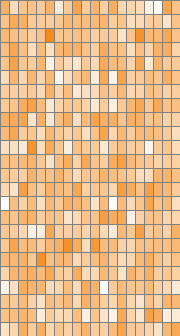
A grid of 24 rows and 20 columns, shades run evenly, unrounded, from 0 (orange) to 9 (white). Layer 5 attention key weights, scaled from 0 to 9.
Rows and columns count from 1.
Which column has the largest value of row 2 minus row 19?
5
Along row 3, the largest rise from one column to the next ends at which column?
7
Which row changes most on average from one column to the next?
6
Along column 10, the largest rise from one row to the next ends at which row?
23
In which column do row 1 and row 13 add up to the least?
19
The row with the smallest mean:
18
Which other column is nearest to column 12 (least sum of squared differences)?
2
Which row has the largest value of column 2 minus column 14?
14
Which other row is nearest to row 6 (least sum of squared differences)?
15
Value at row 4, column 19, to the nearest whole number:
3
